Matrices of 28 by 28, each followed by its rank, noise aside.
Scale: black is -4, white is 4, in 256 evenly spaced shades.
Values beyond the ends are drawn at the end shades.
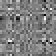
three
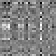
two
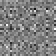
four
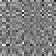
three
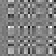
one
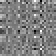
two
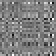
two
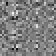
four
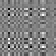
one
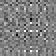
three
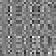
two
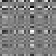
one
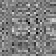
three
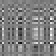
one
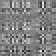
two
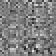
four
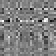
two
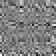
three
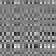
one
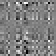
two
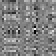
three
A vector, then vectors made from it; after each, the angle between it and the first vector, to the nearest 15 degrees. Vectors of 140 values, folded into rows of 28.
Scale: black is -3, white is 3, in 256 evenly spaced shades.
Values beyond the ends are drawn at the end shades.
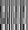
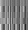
165 degrees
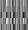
105 degrees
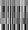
165 degrees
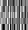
150 degrees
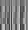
30 degrees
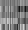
135 degrees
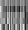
150 degrees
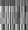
150 degrees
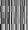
30 degrees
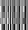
165 degrees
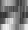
75 degrees
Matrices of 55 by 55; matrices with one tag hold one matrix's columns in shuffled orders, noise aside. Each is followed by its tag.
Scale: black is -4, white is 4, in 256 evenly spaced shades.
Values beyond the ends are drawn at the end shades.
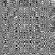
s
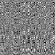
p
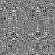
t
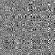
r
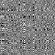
r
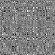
t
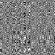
p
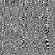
s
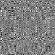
t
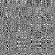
s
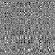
p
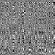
p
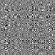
r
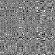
t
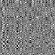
s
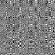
s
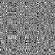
p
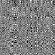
s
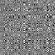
r
